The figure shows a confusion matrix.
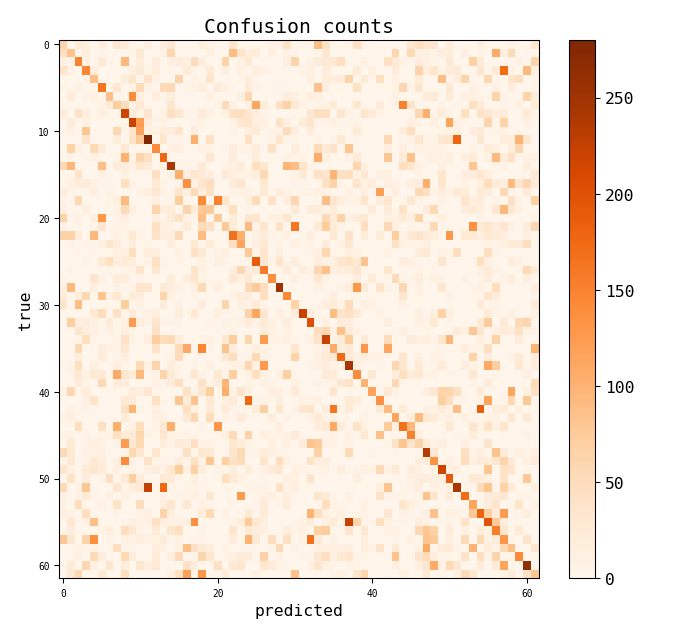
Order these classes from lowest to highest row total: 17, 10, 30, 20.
30, 10, 17, 20
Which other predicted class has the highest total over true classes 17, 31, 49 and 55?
37
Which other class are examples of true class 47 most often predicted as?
56
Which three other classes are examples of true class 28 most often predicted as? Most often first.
38, 1, 25
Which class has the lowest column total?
40
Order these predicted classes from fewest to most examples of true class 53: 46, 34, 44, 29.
46, 29, 44, 34
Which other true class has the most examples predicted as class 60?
3
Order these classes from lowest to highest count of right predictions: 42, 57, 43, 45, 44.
42, 43, 57, 45, 44
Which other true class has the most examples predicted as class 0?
57
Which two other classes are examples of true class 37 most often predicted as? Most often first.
26, 55
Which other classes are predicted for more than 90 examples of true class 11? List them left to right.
17, 51, 59
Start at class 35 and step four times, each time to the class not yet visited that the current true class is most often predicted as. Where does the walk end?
33
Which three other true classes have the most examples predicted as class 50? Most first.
22, 9, 34
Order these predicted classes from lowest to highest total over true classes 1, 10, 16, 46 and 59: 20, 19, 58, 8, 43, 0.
20, 0, 19, 58, 43, 8
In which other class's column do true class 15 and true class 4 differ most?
35
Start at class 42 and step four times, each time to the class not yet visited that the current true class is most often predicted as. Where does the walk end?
9
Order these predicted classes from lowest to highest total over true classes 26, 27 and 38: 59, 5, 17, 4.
59, 5, 4, 17
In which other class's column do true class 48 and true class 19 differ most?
8
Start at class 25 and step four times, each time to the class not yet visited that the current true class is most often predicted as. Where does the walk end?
2
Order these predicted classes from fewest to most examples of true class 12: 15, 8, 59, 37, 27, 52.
52, 15, 8, 27, 59, 37
